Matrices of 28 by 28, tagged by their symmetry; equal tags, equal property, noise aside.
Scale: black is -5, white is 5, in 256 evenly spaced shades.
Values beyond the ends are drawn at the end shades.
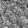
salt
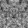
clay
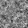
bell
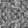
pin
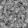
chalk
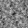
chalk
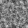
chalk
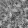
bell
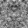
clay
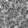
bell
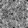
pin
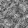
bell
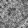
bell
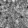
salt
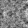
pin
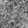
chalk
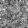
salt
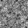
chalk
